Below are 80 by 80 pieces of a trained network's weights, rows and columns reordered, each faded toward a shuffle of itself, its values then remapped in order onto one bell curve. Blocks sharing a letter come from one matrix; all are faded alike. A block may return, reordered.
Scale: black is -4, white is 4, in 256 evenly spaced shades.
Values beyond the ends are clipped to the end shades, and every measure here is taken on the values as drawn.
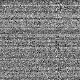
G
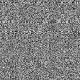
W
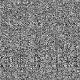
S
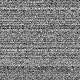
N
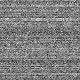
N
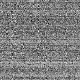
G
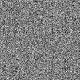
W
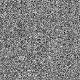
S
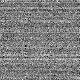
G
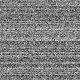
N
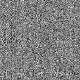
S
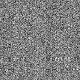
S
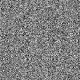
S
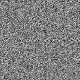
W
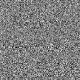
W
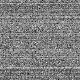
G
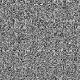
S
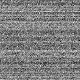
N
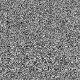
W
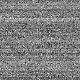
G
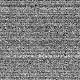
N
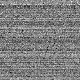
N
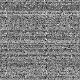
G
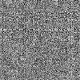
S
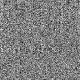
W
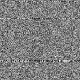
W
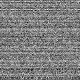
N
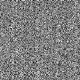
S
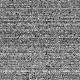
G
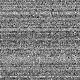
N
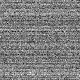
N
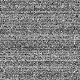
G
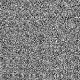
W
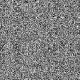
W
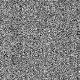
S
